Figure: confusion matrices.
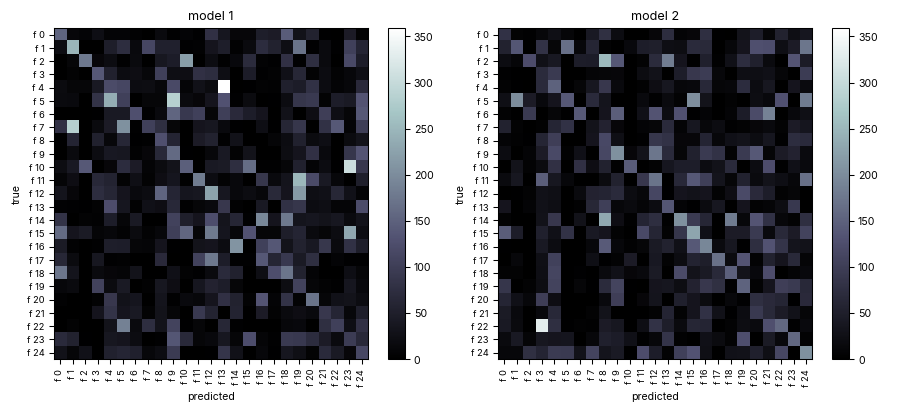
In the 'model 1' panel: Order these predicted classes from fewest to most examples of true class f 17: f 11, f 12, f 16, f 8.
f 8, f 11, f 16, f 12
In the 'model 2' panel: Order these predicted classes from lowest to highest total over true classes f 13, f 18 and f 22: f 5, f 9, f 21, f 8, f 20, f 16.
f 5, f 20, f 9, f 16, f 8, f 21
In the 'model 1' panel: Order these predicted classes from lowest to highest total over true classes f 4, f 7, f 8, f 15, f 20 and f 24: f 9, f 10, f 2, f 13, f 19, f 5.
f 2, f 10, f 19, f 9, f 5, f 13
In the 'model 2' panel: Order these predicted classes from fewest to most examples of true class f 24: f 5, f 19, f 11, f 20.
f 19, f 20, f 5, f 11
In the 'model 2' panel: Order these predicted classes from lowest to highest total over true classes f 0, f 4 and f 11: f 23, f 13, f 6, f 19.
f 6, f 23, f 13, f 19
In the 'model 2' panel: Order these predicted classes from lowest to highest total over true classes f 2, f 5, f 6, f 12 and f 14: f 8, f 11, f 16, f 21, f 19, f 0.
f 0, f 11, f 16, f 19, f 21, f 8
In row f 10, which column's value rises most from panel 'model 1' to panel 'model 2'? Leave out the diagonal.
f 21
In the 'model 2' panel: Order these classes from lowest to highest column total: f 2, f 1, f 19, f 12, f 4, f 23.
f 2, f 1, f 23, f 19, f 12, f 4
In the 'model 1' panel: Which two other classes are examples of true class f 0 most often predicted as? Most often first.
f 18, f 12
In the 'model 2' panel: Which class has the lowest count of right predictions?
f 7
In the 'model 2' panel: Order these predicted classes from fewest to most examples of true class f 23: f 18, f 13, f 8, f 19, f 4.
f 18, f 4, f 8, f 13, f 19
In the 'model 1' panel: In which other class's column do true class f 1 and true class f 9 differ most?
f 19
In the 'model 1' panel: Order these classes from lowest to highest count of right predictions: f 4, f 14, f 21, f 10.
f 14, f 21, f 4, f 10
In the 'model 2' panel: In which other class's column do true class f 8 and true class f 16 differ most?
f 15
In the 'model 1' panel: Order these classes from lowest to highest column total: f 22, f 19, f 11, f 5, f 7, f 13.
f 7, f 22, f 11, f 5, f 13, f 19
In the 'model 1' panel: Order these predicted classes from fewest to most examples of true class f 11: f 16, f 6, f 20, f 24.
f 6, f 24, f 16, f 20
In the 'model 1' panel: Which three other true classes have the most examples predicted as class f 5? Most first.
f 7, f 22, f 4
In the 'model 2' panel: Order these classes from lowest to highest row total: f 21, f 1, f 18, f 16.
f 21, f 18, f 16, f 1
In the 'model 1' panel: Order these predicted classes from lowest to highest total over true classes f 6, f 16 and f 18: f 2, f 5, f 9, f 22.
f 2, f 22, f 5, f 9
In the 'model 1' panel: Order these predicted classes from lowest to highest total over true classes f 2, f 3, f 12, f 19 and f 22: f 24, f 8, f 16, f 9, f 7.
f 16, f 7, f 24, f 9, f 8
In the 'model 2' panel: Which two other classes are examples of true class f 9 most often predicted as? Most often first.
f 12, f 20
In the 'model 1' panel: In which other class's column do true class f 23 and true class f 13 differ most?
f 15
